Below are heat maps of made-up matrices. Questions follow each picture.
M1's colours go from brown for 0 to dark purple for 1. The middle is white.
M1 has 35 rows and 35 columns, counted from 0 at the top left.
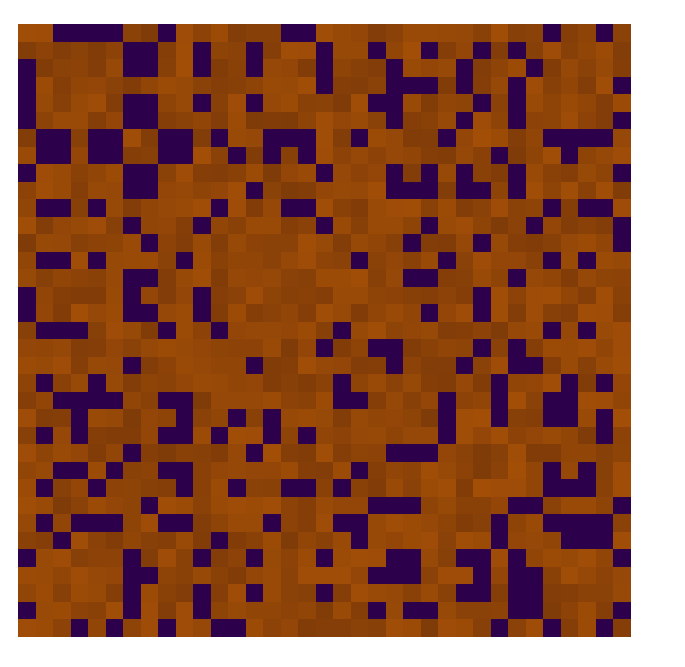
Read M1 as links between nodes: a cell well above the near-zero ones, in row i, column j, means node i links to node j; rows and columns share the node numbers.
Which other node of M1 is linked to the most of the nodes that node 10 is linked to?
node 6
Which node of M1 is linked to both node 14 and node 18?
node 28
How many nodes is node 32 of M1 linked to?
8
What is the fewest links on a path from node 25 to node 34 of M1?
2
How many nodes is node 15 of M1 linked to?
4
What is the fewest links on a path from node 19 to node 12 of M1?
4
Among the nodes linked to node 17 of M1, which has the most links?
node 30
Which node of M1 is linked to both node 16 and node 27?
node 7
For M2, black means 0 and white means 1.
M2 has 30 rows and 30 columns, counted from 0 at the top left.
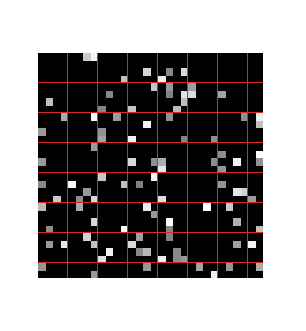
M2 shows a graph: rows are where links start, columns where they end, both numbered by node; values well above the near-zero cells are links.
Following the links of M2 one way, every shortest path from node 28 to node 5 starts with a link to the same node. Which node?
node 0
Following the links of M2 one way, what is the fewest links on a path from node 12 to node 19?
4
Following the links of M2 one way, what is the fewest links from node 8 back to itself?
2
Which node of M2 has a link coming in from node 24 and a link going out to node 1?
node 6
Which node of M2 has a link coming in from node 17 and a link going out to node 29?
node 13
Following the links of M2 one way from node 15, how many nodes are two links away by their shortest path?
4
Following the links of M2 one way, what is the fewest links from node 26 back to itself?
2
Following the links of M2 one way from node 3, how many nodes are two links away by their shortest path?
5
